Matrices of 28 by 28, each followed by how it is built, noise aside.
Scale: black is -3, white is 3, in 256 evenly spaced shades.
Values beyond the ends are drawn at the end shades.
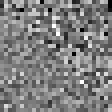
upper triangular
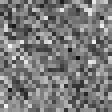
Toeplitz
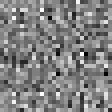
low rank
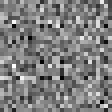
low rank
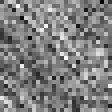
Toeplitz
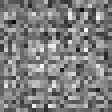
blocks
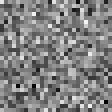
noise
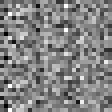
repeating rows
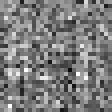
blocks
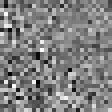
lower triangular
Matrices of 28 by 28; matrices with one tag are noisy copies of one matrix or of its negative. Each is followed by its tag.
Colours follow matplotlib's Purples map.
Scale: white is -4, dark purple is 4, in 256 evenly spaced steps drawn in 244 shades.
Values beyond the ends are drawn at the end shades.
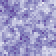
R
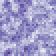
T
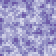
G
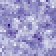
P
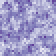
T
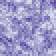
P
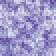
P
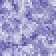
T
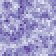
T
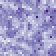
P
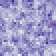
G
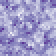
P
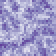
T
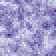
P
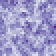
G
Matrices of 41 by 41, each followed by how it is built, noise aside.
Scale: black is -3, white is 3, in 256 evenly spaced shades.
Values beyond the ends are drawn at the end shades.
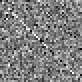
diagonal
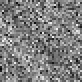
Toeplitz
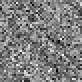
Toeplitz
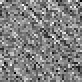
Toeplitz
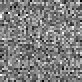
blocks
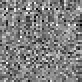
low rank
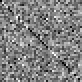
diagonal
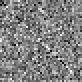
diagonal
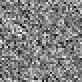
Toeplitz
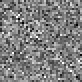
diagonal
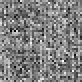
blocks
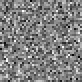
noise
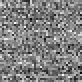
blocks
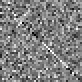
diagonal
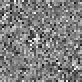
block diagonal
